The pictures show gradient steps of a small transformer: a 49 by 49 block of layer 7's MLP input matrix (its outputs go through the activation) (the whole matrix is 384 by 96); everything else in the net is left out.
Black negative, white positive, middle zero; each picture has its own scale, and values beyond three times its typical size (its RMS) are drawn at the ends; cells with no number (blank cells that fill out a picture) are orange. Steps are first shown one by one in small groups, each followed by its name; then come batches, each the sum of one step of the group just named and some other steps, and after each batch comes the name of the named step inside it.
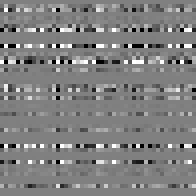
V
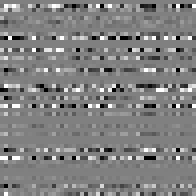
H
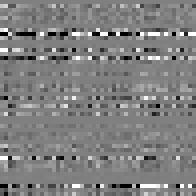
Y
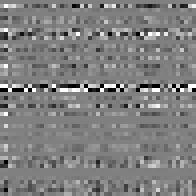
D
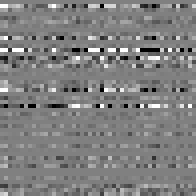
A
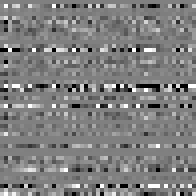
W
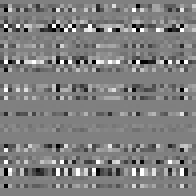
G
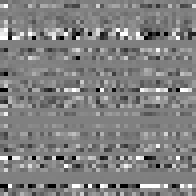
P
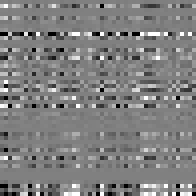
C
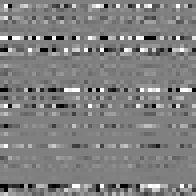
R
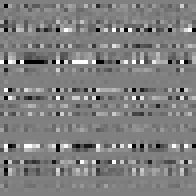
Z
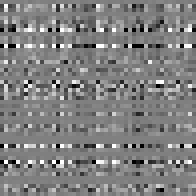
V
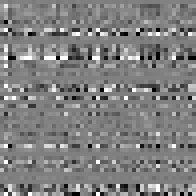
W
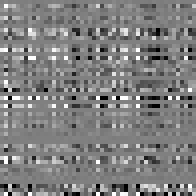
H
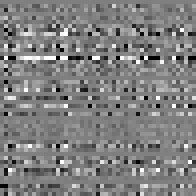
G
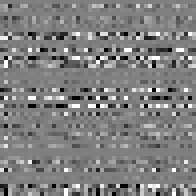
R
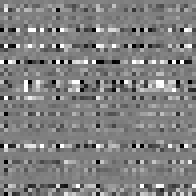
V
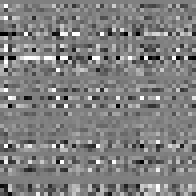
C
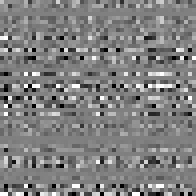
R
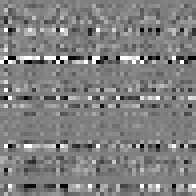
Z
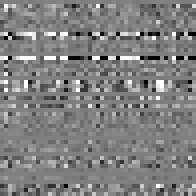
H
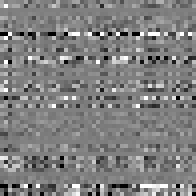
C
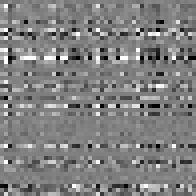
Y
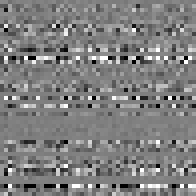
G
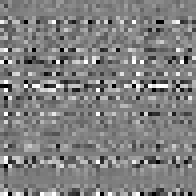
Z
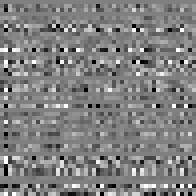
G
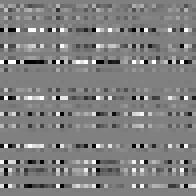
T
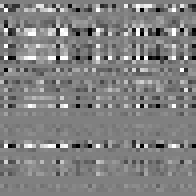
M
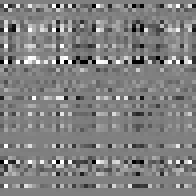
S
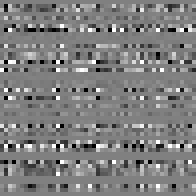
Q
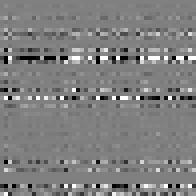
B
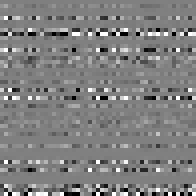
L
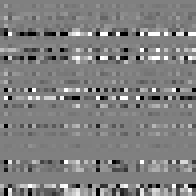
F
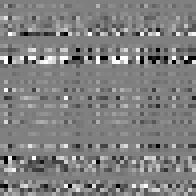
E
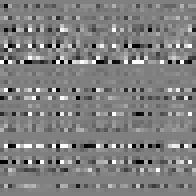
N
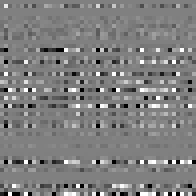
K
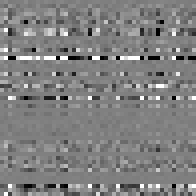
L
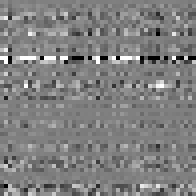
E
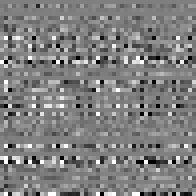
N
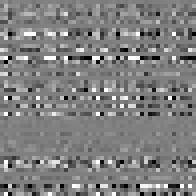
B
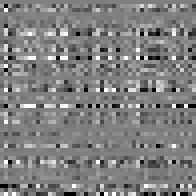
M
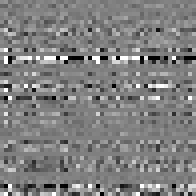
E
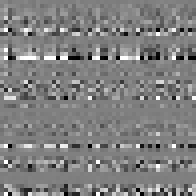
L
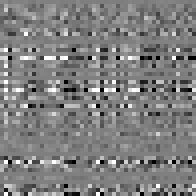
L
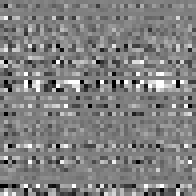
N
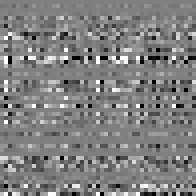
E
